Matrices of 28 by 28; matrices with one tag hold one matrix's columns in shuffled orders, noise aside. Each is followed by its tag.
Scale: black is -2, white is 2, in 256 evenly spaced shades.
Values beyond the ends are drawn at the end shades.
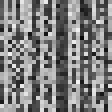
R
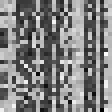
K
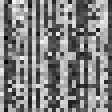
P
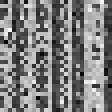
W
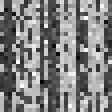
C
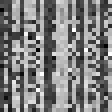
R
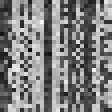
R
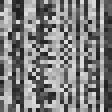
R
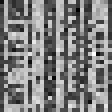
R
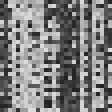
W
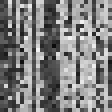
P
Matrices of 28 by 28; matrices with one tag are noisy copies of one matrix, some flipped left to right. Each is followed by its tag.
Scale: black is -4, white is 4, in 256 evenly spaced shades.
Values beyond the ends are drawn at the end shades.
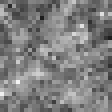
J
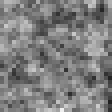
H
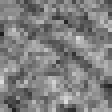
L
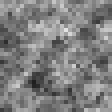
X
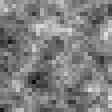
X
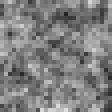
H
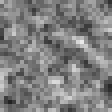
L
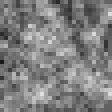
J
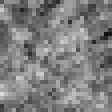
J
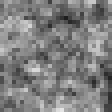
H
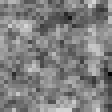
H
